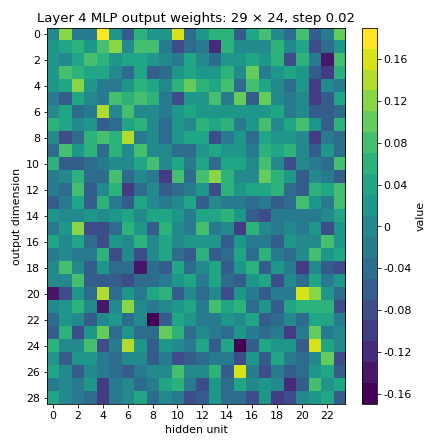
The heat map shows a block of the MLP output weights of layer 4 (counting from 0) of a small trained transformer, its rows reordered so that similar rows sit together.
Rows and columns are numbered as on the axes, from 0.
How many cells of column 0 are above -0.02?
18
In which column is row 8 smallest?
21
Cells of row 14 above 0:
12
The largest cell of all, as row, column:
0, 4
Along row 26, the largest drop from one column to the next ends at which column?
16
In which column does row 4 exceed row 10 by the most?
2
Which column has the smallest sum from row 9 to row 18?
3
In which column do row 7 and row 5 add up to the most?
17
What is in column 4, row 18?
0.02
